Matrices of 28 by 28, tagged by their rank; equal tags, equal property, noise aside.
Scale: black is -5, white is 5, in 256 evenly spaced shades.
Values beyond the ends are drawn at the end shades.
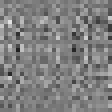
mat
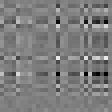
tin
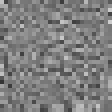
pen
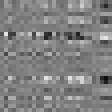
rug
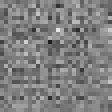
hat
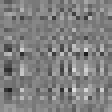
rug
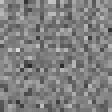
pen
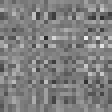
mat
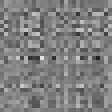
mat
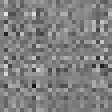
mat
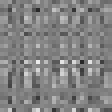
rug
